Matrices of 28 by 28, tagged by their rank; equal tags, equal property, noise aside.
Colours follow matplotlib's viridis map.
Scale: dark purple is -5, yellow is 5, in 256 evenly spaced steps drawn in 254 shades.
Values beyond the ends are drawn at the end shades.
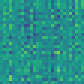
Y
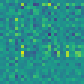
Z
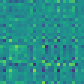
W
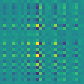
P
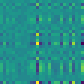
P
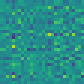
Y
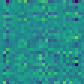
Z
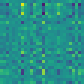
W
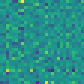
Y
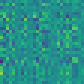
Z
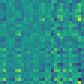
W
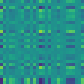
P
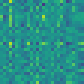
Y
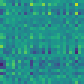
W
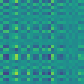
P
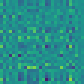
Z
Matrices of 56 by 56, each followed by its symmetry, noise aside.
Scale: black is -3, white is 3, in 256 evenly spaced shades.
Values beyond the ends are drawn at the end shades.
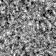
no symmetry.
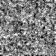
antisymmetric.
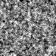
no symmetry.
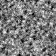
same after a half turn.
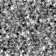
same after a half turn.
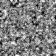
antisymmetric.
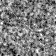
no symmetry.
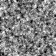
no symmetry.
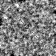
symmetric.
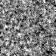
no symmetry.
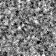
no symmetry.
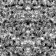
mirrored left to right.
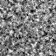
antisymmetric.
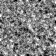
antisymmetric.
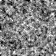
symmetric.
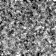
no symmetry.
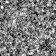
symmetric.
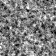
antisymmetric.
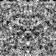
mirrored left to right.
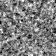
antisymmetric.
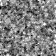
no symmetry.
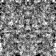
mirrored left to right.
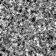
no symmetry.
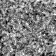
antisymmetric.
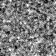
no symmetry.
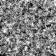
antisymmetric.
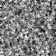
no symmetry.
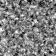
antisymmetric.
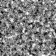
antisymmetric.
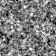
same after a half turn.
